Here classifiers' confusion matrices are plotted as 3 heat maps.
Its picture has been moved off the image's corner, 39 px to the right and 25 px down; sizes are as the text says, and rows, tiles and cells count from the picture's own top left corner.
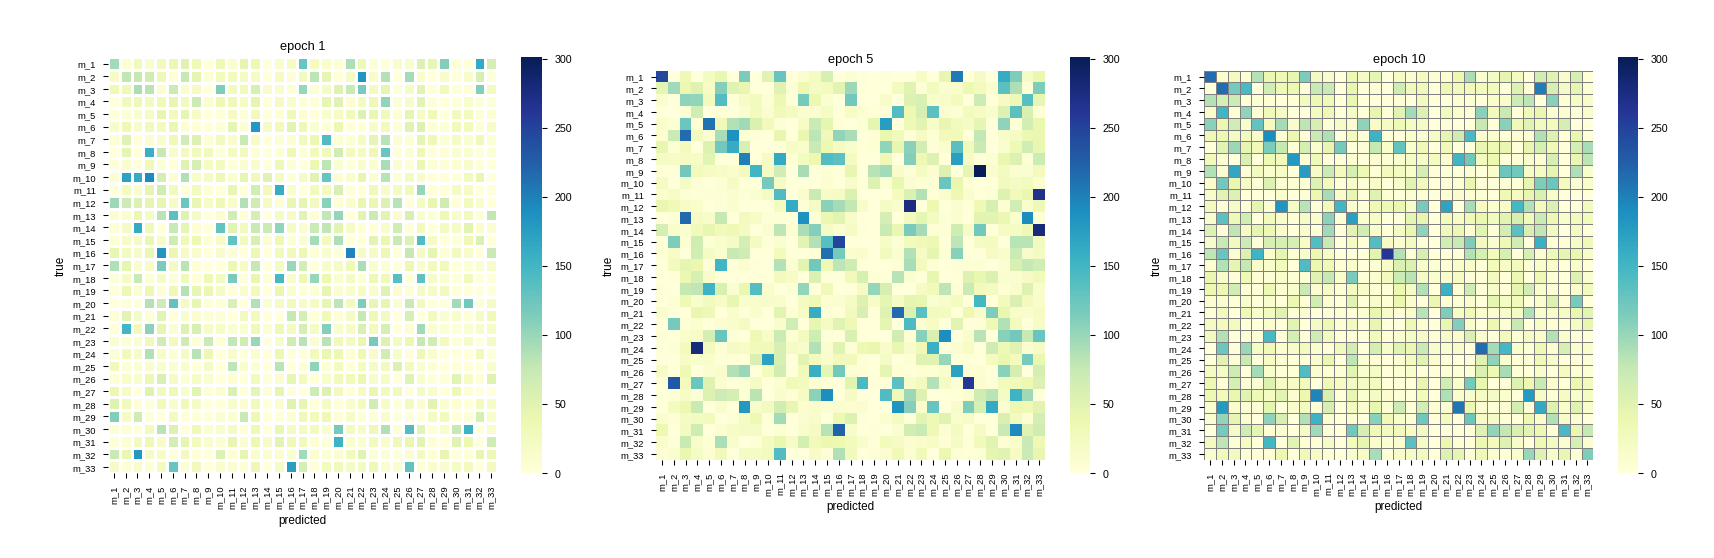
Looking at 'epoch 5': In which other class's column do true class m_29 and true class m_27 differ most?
m_2
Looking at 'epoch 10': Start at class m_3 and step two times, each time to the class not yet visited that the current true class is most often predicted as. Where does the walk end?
m_10
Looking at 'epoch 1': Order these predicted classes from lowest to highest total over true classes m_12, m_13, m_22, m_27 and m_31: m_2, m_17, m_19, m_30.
m_30, m_17, m_2, m_19
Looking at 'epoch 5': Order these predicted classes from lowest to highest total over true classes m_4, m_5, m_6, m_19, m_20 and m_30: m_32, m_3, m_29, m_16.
m_29, m_16, m_32, m_3
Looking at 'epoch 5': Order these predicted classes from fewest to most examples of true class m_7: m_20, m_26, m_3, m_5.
m_3, m_5, m_20, m_26
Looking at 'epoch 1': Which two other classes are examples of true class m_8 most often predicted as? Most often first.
m_4, m_24
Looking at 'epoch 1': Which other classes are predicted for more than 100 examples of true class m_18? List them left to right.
m_11, m_15, m_25, m_27
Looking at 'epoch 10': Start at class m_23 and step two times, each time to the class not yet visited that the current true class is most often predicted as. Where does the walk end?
m_15
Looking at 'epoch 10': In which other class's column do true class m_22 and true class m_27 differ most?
m_23
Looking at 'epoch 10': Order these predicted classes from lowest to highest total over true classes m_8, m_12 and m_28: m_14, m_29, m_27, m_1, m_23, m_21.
m_14, m_29, m_1, m_27, m_23, m_21
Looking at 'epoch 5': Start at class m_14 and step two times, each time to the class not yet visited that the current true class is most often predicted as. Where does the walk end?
m_11
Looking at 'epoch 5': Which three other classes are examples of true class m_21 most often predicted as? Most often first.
m_14, m_23, m_29
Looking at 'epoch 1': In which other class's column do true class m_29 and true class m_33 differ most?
m_16
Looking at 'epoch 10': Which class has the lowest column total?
m_20
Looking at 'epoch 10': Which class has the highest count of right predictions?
m_16
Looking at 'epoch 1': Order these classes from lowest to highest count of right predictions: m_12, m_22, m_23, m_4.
m_4, m_22, m_12, m_23
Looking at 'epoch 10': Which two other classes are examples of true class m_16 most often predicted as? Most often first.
m_5, m_2
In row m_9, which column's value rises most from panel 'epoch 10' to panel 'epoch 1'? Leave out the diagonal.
m_24
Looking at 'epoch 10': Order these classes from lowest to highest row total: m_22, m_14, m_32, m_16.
m_22, m_32, m_14, m_16
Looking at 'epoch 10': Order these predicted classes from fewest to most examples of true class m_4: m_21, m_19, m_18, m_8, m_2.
m_8, m_21, m_19, m_18, m_2
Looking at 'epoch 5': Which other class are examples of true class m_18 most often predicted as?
m_21
